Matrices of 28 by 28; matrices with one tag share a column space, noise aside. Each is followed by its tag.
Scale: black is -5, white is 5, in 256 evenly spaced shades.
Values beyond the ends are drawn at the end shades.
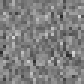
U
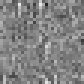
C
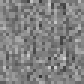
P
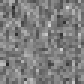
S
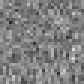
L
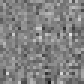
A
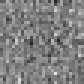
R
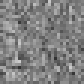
P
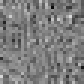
C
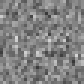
U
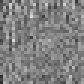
C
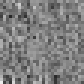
C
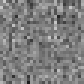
C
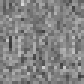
P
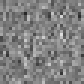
U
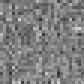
A
